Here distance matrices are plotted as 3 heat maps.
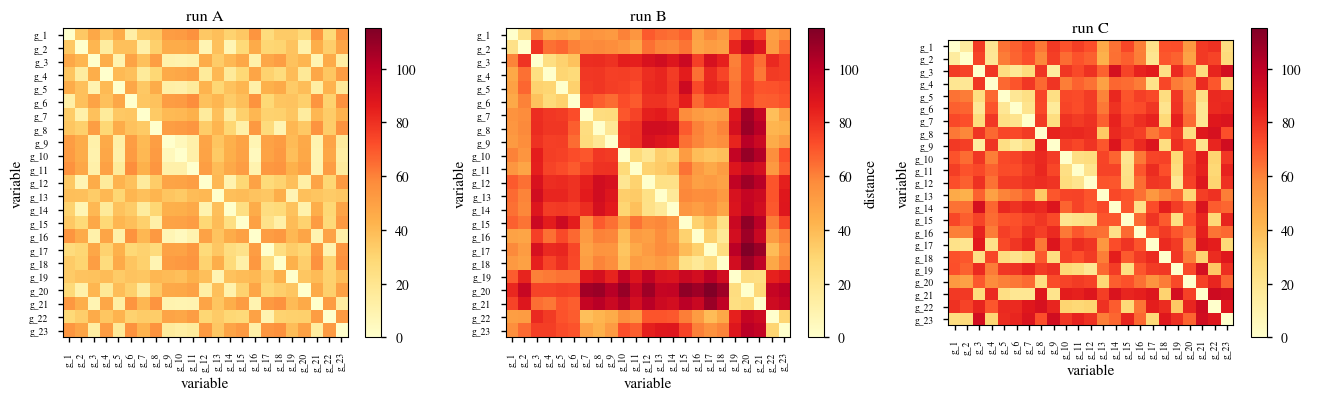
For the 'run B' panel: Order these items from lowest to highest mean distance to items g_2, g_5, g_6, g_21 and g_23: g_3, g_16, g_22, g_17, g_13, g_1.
g_1, g_3, g_22, g_16, g_17, g_13
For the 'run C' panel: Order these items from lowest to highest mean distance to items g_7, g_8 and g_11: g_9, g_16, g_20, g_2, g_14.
g_20, g_9, g_2, g_16, g_14
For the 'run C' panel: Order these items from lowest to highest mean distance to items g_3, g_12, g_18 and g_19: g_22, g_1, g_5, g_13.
g_5, g_22, g_13, g_1
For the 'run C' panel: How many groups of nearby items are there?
5
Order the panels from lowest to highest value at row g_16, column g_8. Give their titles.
run A, run B, run C
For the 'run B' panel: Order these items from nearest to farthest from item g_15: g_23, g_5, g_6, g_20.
g_23, g_6, g_5, g_20
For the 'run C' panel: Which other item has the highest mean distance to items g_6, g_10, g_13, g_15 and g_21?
g_23
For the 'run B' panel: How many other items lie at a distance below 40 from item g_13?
4
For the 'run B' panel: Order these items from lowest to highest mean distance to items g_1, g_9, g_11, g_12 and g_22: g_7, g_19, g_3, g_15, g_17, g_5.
g_17, g_7, g_15, g_5, g_3, g_19
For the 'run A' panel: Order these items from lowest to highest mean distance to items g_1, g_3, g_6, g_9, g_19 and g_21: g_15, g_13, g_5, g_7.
g_5, g_13, g_7, g_15
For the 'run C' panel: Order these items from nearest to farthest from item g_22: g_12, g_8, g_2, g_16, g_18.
g_12, g_16, g_2, g_18, g_8
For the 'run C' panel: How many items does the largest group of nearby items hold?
7
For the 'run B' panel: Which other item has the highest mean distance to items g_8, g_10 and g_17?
g_20
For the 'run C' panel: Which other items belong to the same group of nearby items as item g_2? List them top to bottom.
g_1, g_4, g_17, g_23
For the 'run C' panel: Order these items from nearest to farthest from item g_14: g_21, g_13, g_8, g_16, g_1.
g_16, g_1, g_13, g_8, g_21
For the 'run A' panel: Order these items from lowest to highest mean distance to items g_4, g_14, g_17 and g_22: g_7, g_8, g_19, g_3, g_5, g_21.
g_7, g_8, g_19, g_5, g_3, g_21
